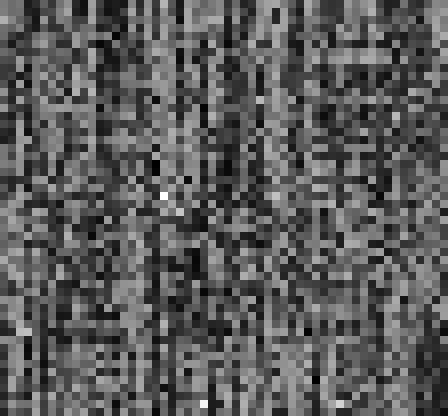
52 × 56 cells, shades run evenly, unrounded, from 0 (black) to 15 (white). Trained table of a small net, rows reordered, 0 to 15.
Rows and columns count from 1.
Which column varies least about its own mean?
52
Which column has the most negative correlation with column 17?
41
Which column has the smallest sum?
4
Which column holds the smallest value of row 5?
15
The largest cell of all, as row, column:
25, 21
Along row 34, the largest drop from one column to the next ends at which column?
33
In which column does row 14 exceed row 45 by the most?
20
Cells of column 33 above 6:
13
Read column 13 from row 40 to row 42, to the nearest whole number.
1 5 5
